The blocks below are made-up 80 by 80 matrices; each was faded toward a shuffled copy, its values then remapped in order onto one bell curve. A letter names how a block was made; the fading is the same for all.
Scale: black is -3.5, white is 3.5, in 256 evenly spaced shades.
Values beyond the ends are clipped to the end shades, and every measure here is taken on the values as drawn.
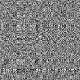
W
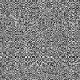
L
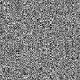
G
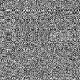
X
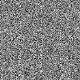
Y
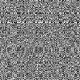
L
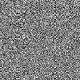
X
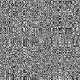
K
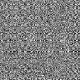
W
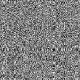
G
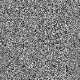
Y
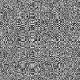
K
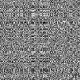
L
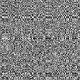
L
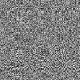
X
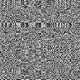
L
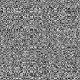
L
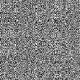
G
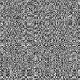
L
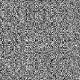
G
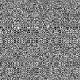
W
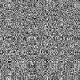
X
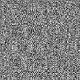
G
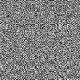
X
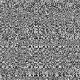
W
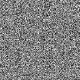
Y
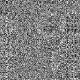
G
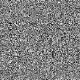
Y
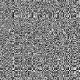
K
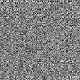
X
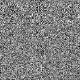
Y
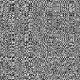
K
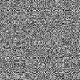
X
